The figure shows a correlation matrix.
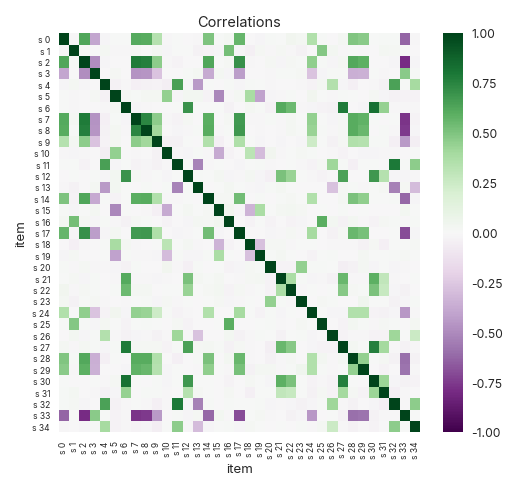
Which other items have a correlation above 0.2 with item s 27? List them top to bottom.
s 6, s 12, s 21, s 22, s 30, s 31
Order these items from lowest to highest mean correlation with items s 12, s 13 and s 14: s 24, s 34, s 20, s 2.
s 34, s 20, s 24, s 2
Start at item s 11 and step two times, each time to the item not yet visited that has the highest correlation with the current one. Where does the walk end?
s 4
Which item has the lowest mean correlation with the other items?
s 33
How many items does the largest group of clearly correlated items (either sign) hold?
12
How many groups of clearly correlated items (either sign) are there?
6
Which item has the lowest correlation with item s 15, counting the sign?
s 5
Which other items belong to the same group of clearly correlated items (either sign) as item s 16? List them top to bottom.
s 1, s 25
